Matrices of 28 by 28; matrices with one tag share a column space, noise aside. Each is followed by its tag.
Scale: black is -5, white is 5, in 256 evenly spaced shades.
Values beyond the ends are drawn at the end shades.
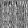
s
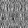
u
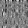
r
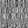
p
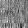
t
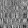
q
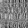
p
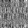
p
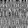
r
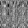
s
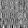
q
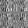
u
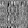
s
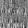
t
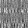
t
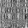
p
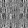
p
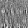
t
